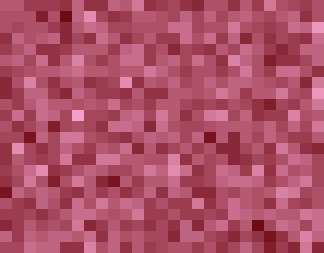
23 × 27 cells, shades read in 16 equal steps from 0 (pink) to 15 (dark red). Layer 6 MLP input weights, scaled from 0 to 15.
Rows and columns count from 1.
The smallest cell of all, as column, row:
7, 11
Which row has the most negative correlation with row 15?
2
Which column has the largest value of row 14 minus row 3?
27
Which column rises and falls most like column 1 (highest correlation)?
12
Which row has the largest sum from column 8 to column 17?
21
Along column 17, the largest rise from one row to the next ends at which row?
20
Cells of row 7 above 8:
6
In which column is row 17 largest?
10
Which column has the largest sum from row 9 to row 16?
1
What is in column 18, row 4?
5
